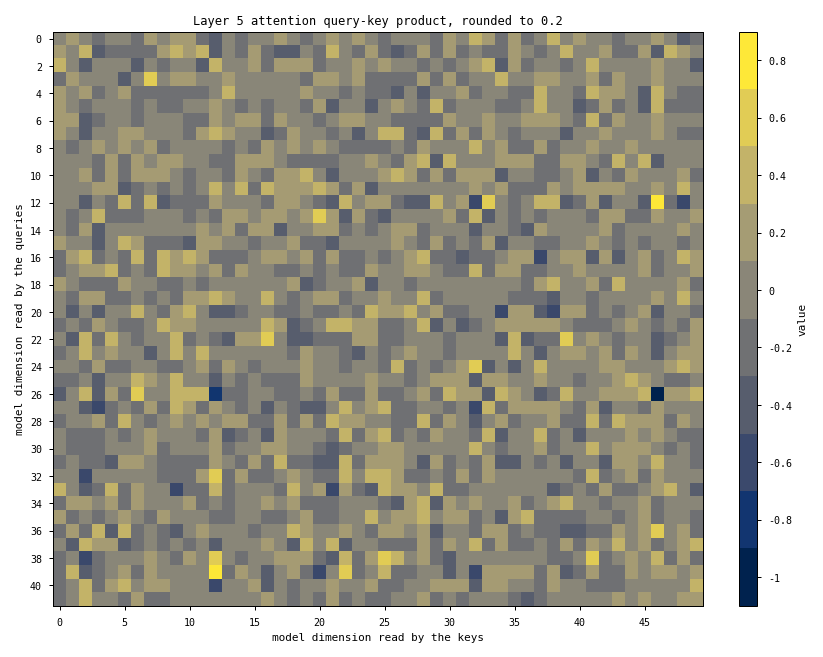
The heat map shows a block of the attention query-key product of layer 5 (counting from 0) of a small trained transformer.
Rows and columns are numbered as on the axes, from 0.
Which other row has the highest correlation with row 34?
9
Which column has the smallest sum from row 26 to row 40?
20
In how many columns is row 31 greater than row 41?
15
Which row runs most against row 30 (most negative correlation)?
40
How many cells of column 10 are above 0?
12
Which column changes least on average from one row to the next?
44
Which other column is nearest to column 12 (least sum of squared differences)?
25
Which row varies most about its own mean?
26
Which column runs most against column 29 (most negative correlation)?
28
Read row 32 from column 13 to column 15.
-0.2 0.2 -0.2
